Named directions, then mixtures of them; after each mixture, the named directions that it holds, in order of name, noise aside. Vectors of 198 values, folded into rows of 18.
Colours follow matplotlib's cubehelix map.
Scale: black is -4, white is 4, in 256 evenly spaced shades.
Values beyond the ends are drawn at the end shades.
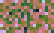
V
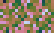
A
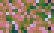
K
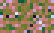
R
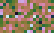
R.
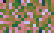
A.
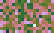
A, R, V.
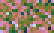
K, V.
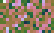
A.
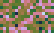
A, K, R.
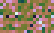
R.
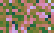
K.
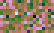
A, R.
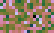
A, R.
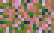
A.
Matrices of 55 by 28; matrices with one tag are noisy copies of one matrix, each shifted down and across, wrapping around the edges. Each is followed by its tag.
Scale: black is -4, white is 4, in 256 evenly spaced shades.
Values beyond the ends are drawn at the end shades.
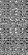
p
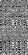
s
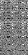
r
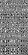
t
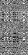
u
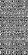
t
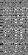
r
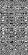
r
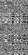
u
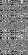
u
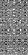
p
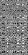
r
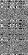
u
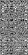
r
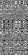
s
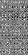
t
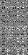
r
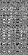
r
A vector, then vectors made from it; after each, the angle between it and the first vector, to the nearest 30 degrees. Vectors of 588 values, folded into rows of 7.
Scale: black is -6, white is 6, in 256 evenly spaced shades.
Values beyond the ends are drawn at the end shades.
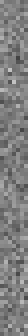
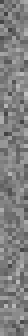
120 degrees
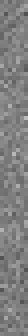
120 degrees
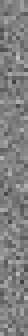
150 degrees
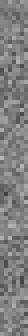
120 degrees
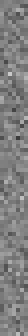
120 degrees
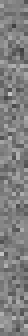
90 degrees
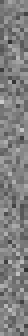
150 degrees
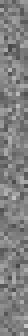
60 degrees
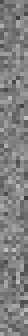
120 degrees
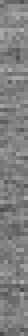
60 degrees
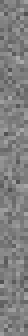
150 degrees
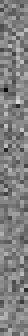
120 degrees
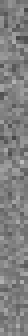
90 degrees
